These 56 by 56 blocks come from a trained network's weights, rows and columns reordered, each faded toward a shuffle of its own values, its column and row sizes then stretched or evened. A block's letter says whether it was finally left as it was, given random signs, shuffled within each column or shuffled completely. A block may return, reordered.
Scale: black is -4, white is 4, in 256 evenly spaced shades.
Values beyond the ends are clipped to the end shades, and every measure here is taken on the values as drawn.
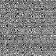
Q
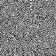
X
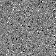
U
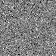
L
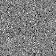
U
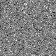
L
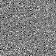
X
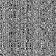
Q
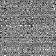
Q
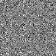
X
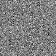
U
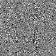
X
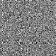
Q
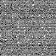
Q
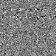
X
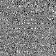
X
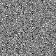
U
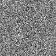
U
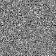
X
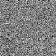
Q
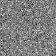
U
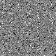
U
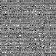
Q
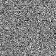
X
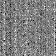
U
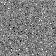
L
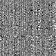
Q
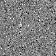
U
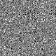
X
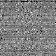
Q
